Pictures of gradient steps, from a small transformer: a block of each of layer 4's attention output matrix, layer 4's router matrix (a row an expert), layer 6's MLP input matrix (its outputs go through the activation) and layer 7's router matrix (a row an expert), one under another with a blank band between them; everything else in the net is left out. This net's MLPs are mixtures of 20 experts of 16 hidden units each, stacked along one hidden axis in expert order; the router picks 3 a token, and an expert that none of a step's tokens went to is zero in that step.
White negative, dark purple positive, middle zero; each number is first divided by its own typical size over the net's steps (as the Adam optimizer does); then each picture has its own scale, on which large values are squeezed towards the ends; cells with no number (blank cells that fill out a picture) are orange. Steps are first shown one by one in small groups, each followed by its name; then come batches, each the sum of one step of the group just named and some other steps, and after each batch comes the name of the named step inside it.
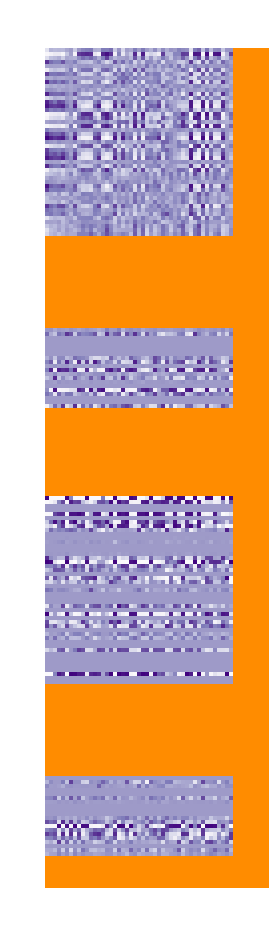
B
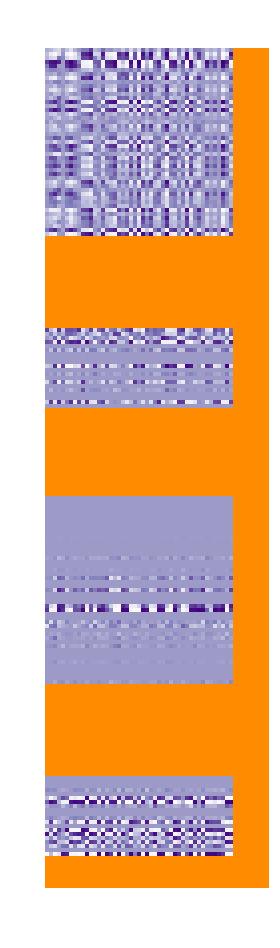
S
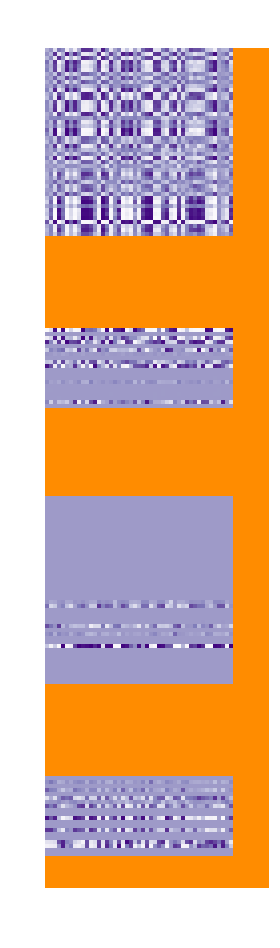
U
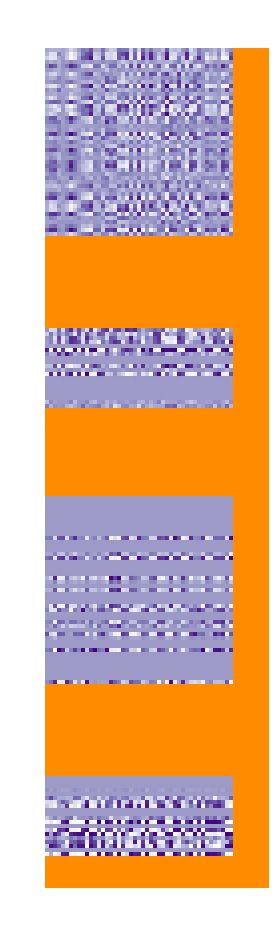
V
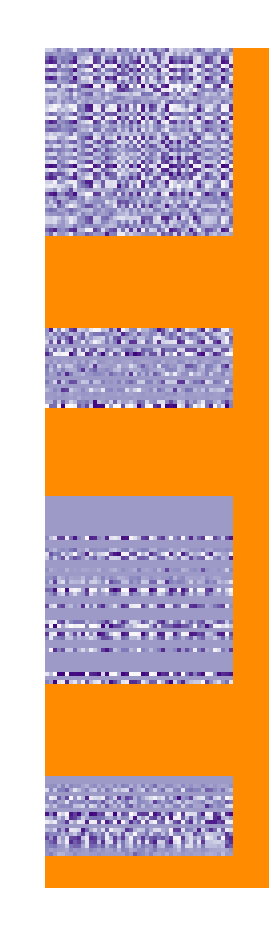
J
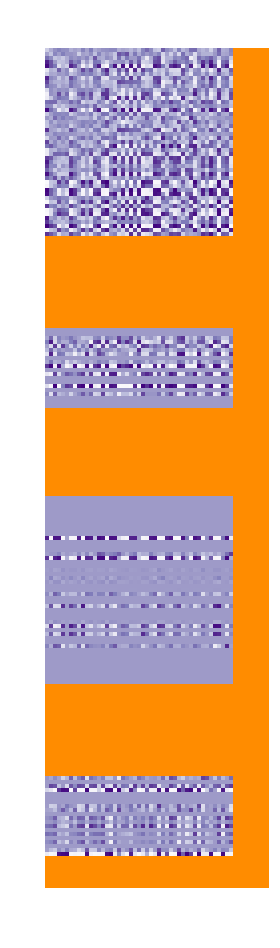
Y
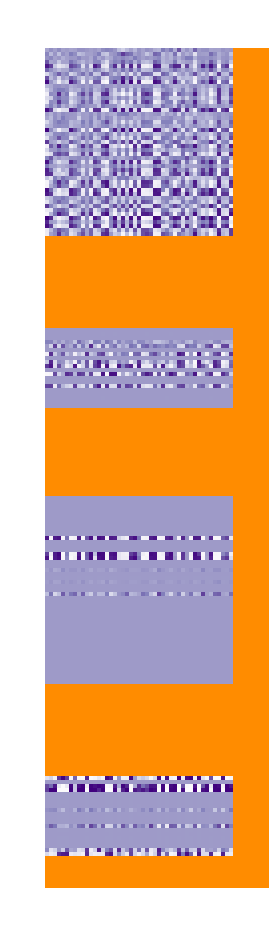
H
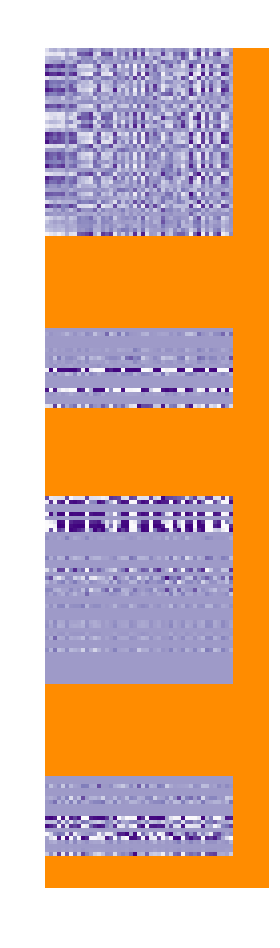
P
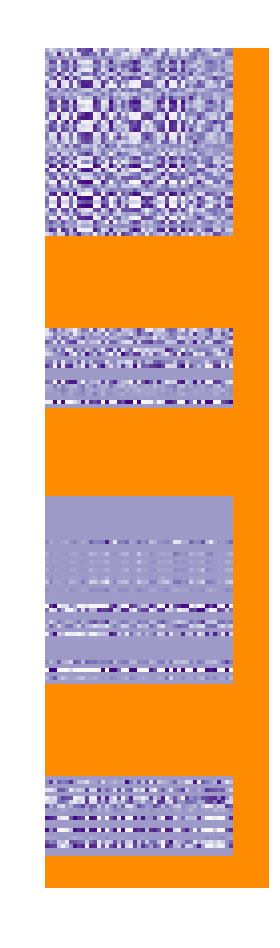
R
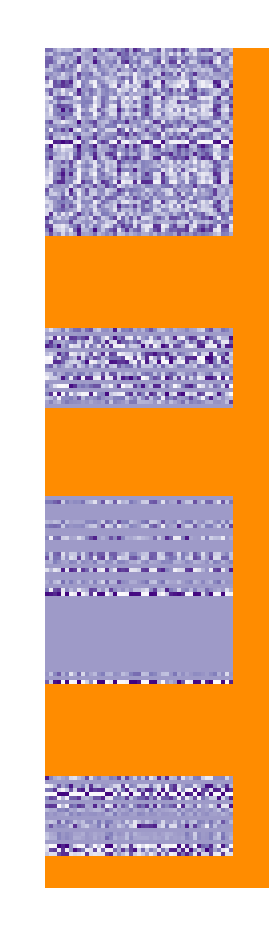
H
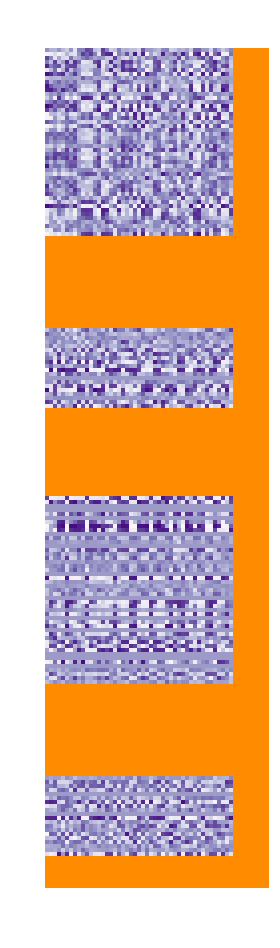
P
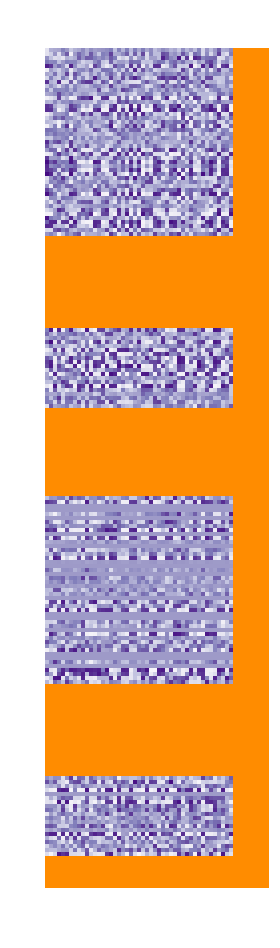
Y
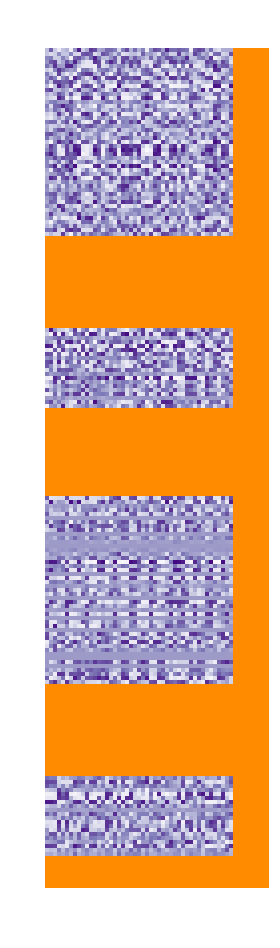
J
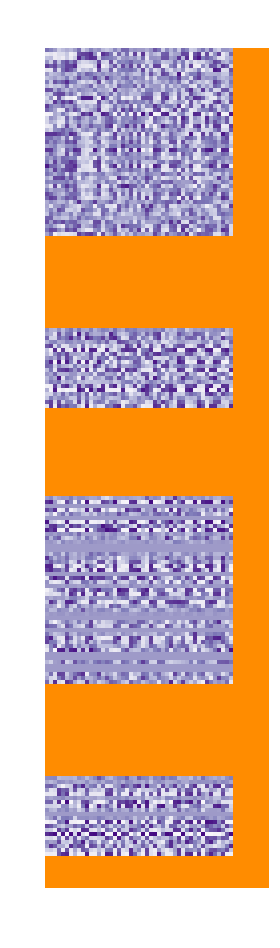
V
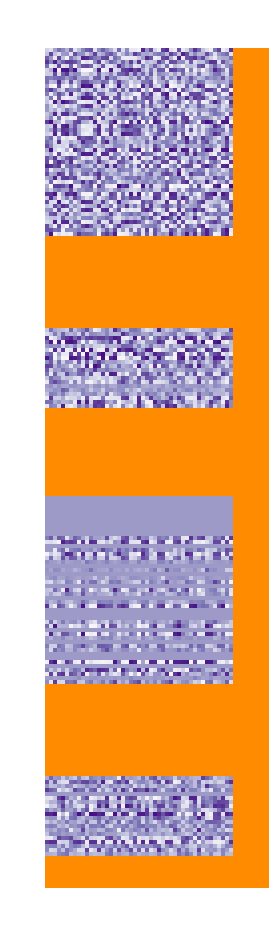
J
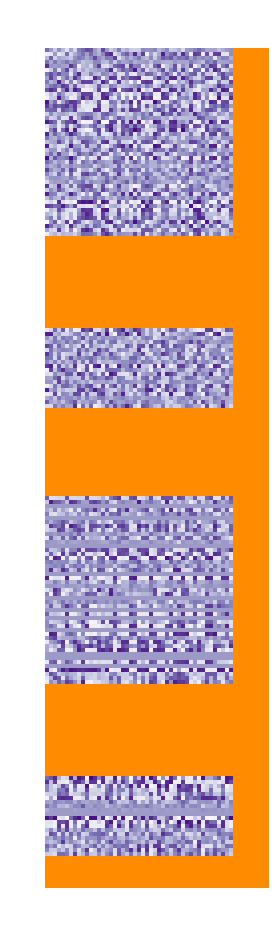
U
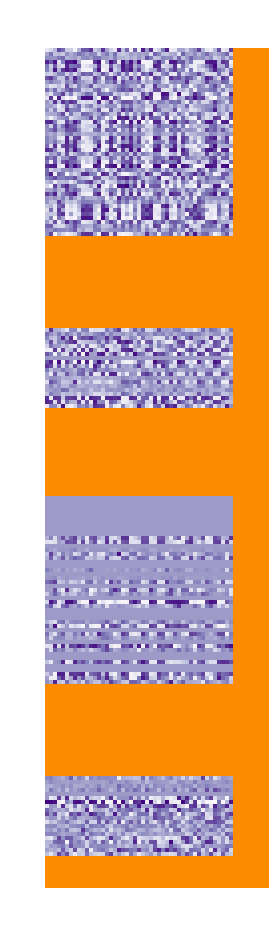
J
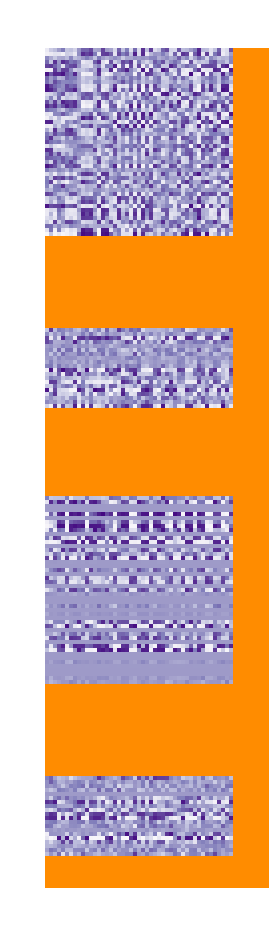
P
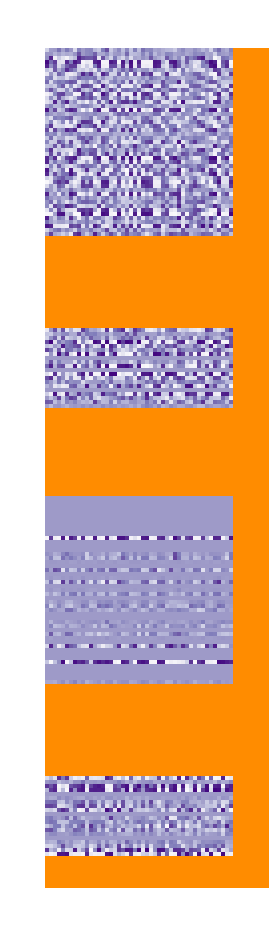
H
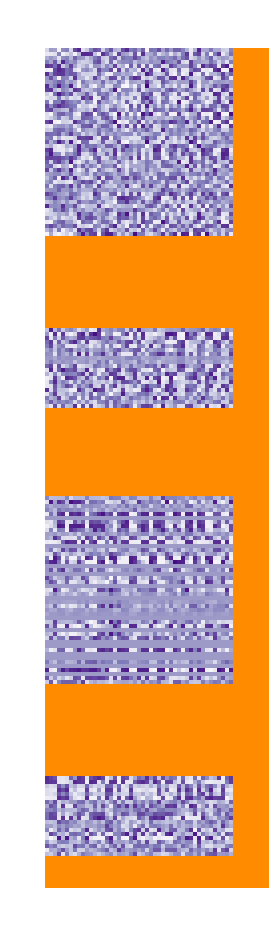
P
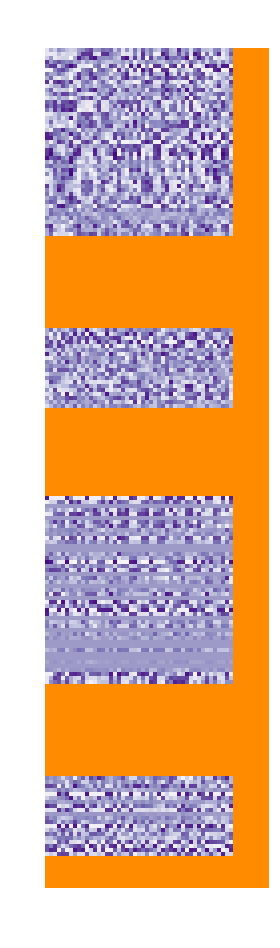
B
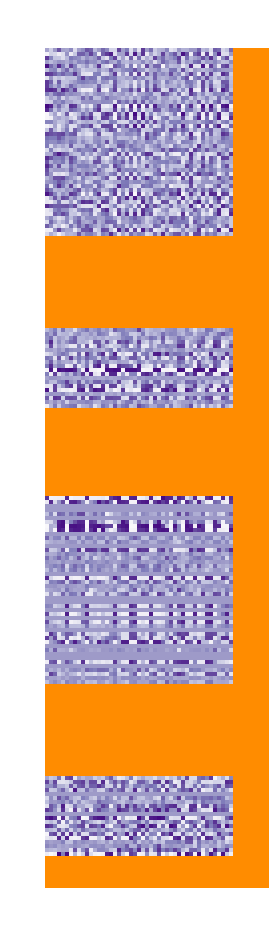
P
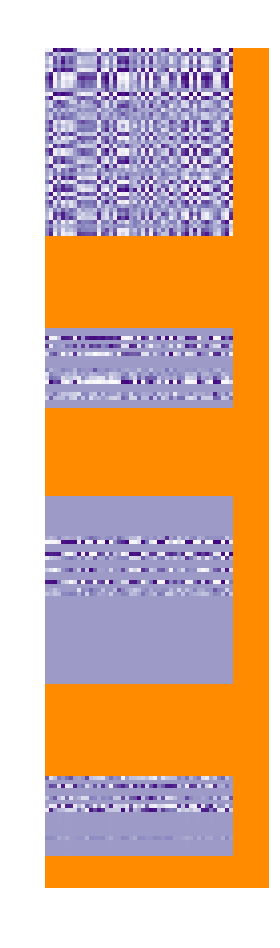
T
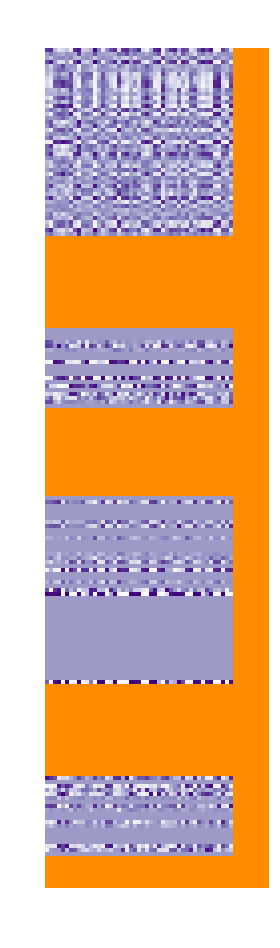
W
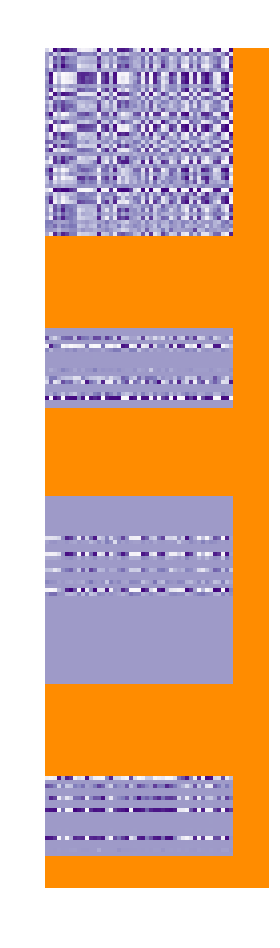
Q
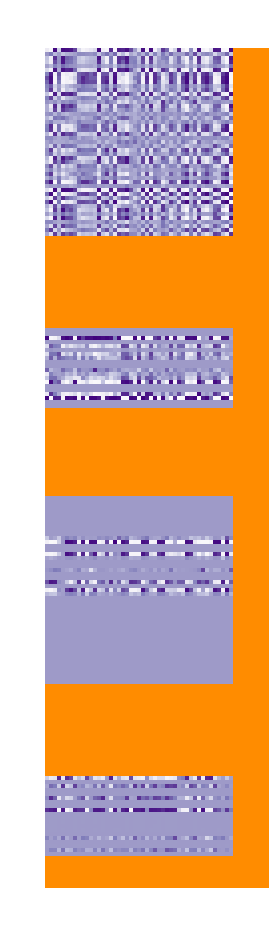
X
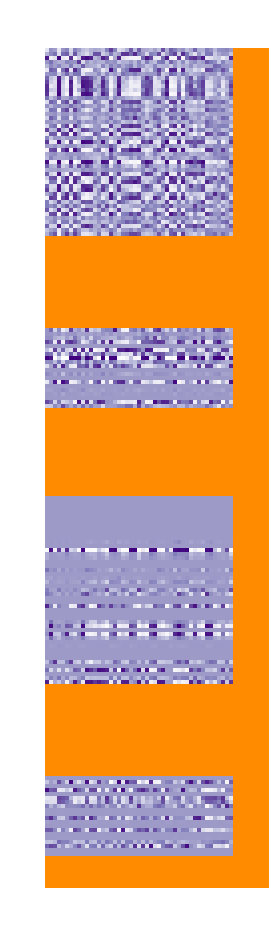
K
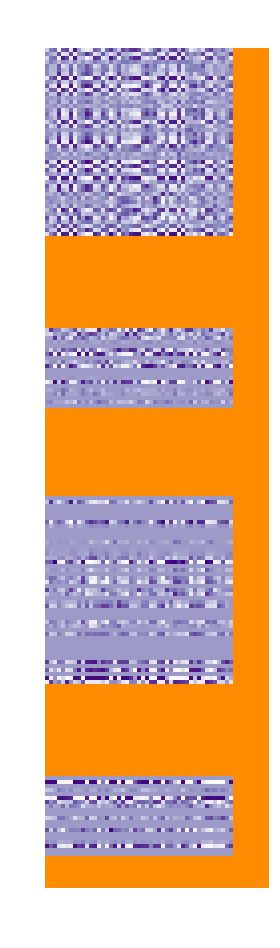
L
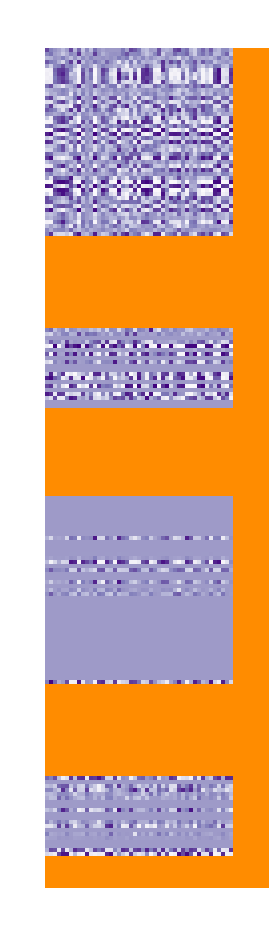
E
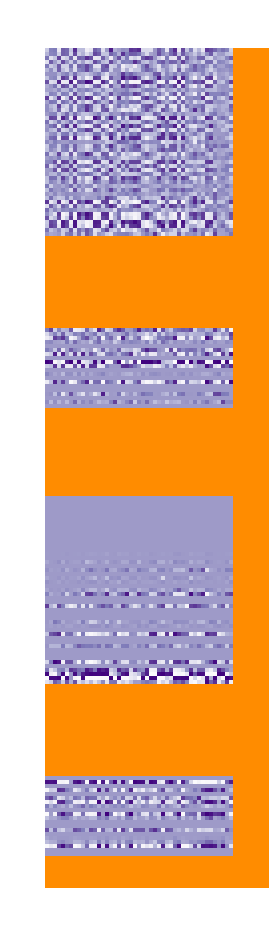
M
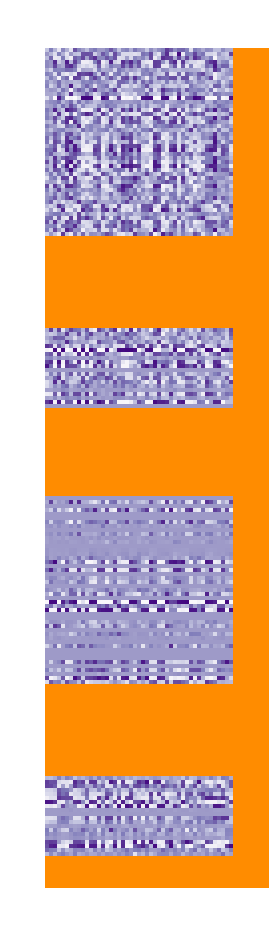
L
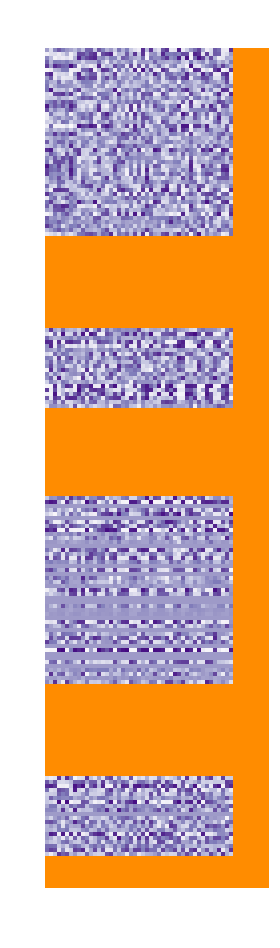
Q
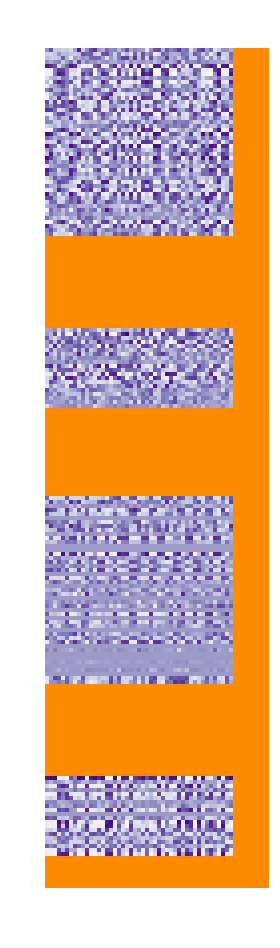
E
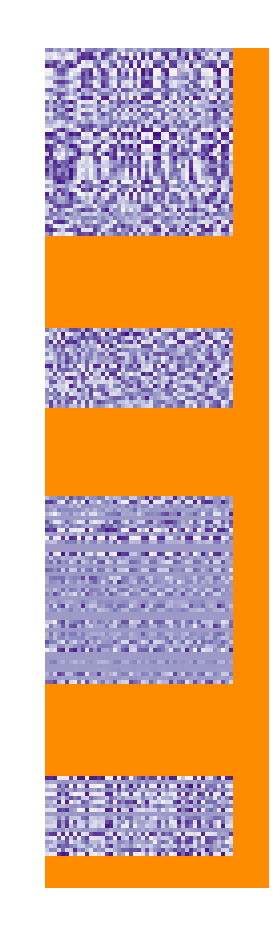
E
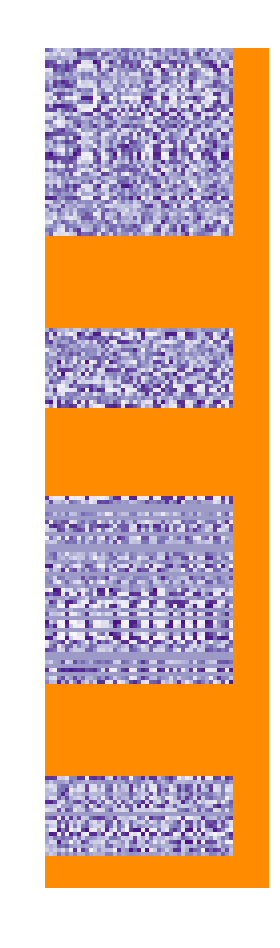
W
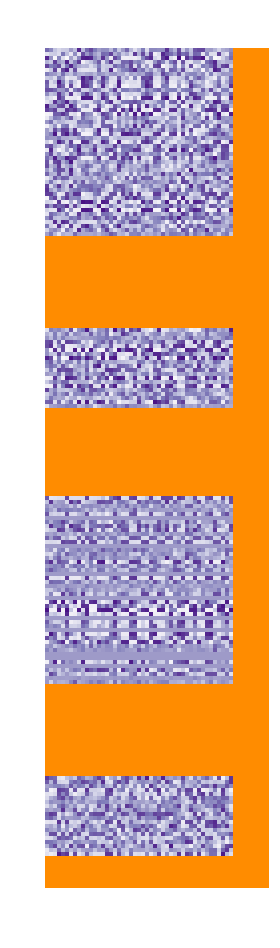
K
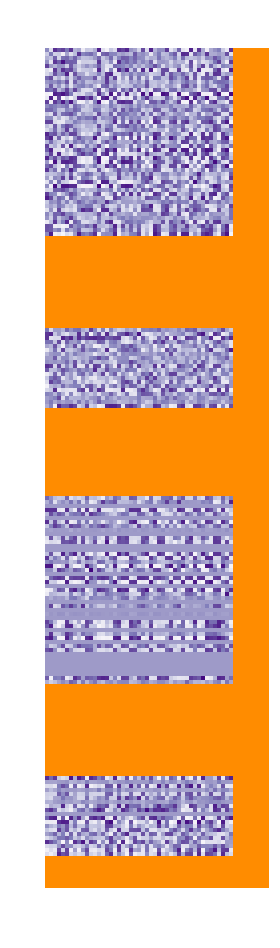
T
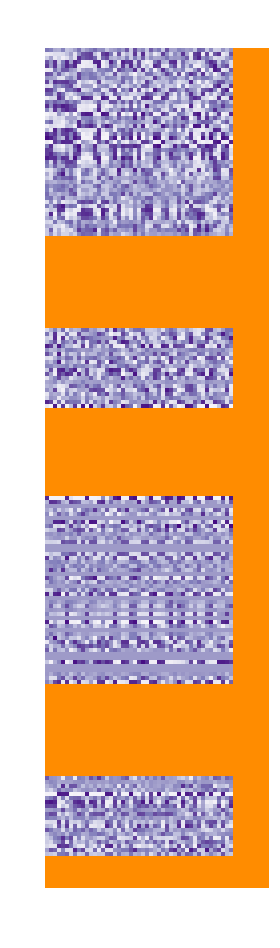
W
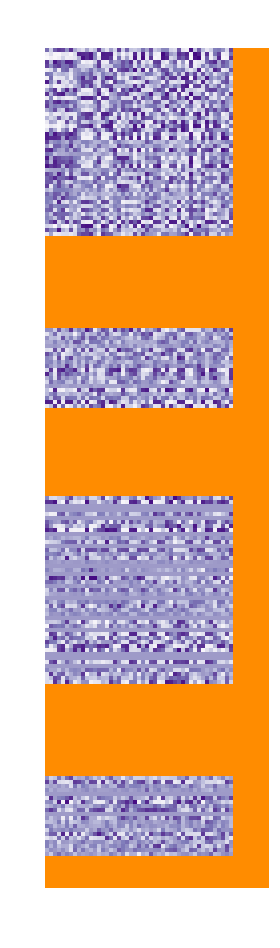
T
